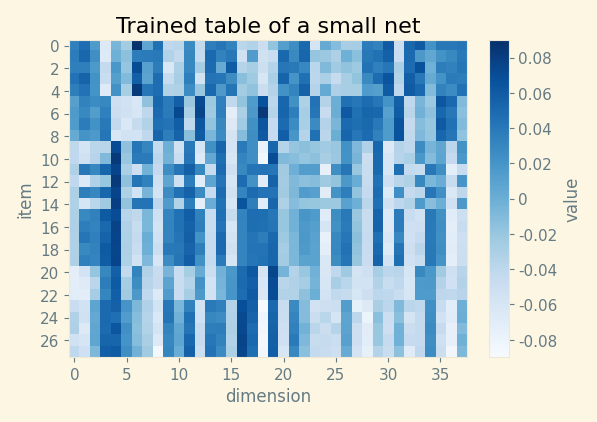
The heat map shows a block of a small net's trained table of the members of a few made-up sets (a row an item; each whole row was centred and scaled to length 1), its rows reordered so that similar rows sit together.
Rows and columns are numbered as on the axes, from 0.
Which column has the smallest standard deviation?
14
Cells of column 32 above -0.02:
5
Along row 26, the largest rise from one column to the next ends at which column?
19
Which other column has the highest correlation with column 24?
37
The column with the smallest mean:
24
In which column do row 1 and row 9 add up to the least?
18
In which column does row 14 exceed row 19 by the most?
6
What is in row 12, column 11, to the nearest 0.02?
0.04
